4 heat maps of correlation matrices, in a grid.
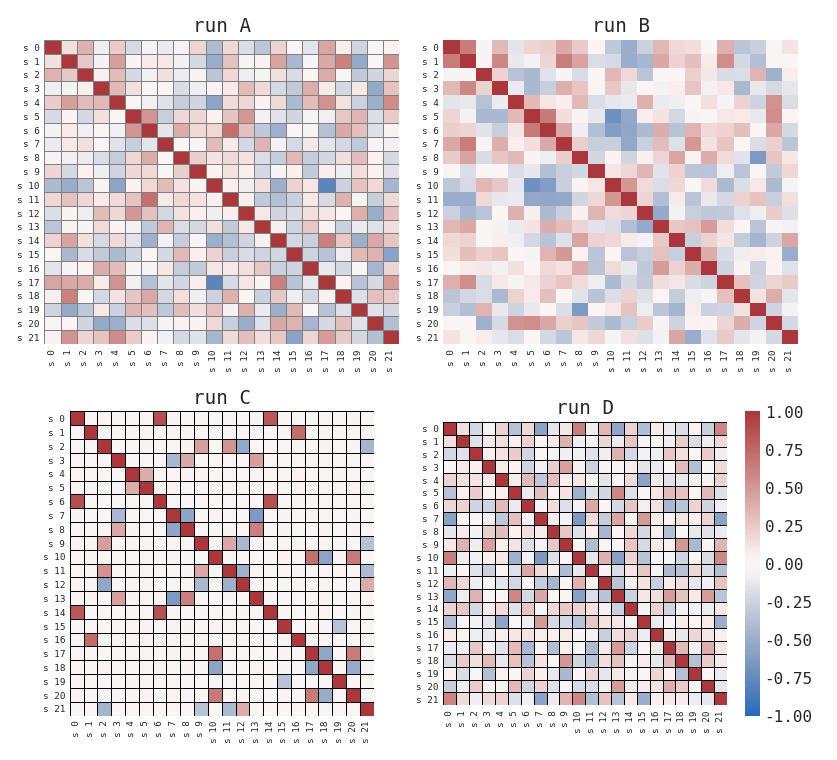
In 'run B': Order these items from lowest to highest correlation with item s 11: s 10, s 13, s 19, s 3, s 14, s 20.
s 13, s 20, s 3, s 14, s 19, s 10
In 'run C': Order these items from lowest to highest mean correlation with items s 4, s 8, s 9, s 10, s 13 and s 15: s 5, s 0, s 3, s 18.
s 18, s 0, s 5, s 3
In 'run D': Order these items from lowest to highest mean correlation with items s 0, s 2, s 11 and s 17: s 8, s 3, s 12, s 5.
s 8, s 3, s 5, s 12
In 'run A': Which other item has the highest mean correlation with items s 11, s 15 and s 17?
s 0
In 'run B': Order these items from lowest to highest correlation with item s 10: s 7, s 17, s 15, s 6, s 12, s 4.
s 6, s 17, s 7, s 4, s 15, s 12
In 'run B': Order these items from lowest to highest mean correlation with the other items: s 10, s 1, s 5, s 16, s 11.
s 11, s 10, s 5, s 16, s 1
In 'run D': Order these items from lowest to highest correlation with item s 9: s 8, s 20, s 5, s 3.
s 20, s 5, s 8, s 3
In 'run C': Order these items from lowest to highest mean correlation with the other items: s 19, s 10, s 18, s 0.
s 18, s 19, s 10, s 0
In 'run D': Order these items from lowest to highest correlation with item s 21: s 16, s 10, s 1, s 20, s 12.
s 20, s 16, s 1, s 12, s 10
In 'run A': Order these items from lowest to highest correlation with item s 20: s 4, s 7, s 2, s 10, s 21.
s 4, s 21, s 2, s 7, s 10
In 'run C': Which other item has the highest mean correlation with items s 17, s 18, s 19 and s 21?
s 12
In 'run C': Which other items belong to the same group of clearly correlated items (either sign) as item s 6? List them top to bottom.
s 0, s 14
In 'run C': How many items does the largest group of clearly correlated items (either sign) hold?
5
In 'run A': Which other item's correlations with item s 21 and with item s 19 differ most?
s 1
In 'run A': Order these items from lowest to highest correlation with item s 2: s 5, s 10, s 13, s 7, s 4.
s 10, s 5, s 13, s 7, s 4
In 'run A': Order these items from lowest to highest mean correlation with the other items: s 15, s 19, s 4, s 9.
s 15, s 19, s 9, s 4
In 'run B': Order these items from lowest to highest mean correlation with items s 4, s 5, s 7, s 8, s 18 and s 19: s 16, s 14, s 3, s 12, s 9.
s 9, s 14, s 3, s 12, s 16
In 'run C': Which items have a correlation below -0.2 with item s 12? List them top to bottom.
s 2, s 9, s 11
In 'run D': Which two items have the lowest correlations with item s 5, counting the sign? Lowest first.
s 10, s 0
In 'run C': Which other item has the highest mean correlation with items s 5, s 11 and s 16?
s 1
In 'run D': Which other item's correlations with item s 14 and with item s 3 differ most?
s 6
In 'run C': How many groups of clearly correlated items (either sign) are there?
7
